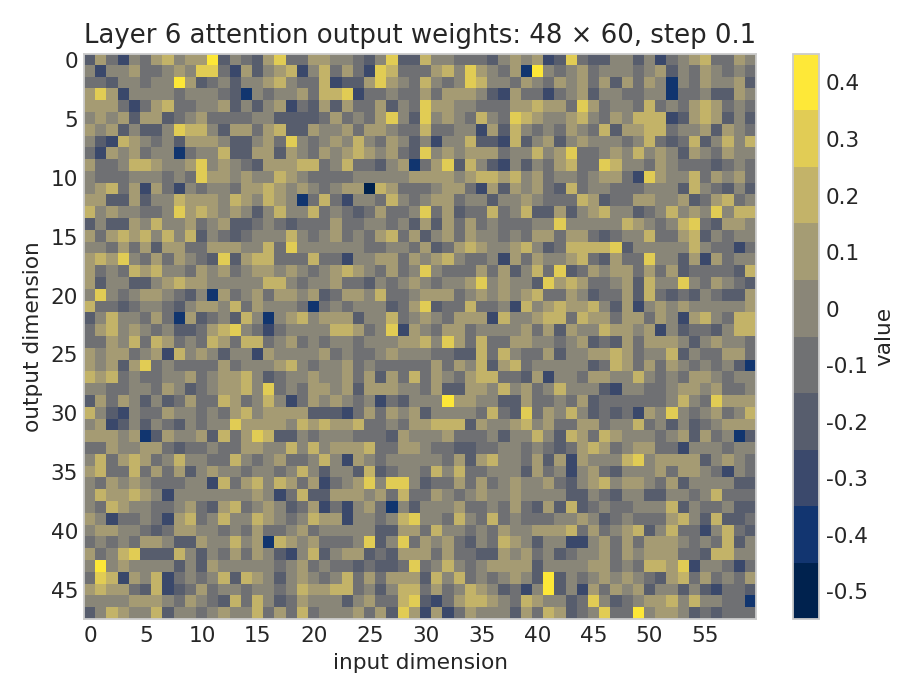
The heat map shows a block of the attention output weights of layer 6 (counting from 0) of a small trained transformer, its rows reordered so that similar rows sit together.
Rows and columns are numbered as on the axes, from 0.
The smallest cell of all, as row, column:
11, 25
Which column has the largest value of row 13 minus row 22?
8
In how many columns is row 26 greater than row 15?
22
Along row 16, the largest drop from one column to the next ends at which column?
48
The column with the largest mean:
50
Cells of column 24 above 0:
13
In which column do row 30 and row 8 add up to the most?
43
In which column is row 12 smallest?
19
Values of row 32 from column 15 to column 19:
0.3 0.2 -0.2 -0.2 0
